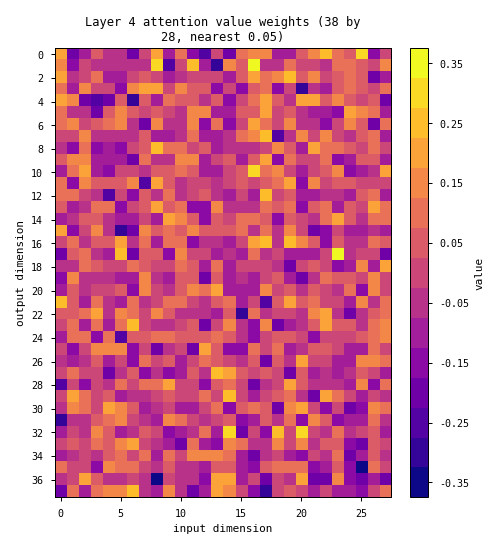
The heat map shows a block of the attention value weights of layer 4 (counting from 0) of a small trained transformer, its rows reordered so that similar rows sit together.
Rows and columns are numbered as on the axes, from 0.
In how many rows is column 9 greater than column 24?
23
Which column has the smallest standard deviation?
10
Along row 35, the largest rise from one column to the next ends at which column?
26
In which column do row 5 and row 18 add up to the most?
25
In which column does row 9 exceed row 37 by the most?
17
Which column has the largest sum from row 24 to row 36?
14
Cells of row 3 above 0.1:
5
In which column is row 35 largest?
4
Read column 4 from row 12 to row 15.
-0.25 0.1 -0.05 -0.05
